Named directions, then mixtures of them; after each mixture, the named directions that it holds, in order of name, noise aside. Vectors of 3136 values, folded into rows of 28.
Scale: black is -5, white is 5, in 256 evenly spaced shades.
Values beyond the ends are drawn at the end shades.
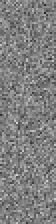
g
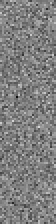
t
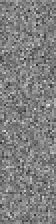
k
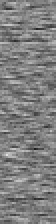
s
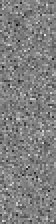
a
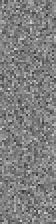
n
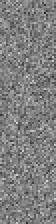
g.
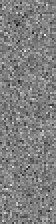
a.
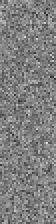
g, n, t.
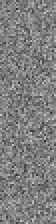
g, n.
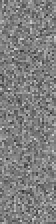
n.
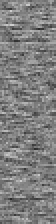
s, t.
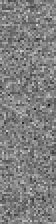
k, n, s.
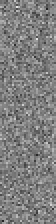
a, n, t.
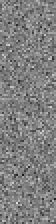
a, g.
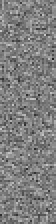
a, n, s.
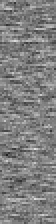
s.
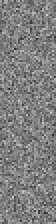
n.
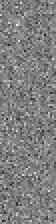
a.
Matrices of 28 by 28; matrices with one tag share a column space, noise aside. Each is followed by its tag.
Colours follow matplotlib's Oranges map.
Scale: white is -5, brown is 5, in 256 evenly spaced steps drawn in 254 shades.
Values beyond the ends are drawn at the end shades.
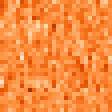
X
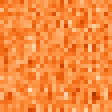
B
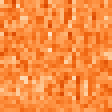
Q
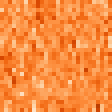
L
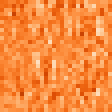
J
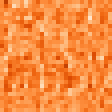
X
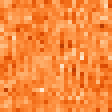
X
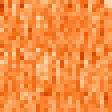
J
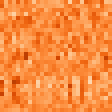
Q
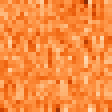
L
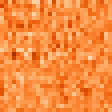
Q
